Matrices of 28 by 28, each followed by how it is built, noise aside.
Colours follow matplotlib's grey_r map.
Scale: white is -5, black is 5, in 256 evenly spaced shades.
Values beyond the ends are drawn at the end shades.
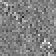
banded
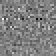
uneven rows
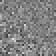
lower triangular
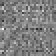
low rank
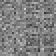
blocks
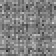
blocks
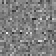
uneven rows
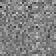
low rank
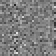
uneven columns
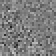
lower triangular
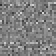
uneven rows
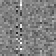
uneven columns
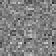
low rank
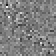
banded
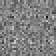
low rank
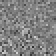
lower triangular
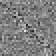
banded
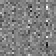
uneven columns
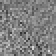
lower triangular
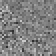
lower triangular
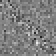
banded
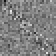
banded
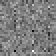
uneven columns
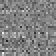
low rank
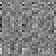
low rank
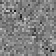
banded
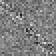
banded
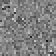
banded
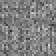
blocks
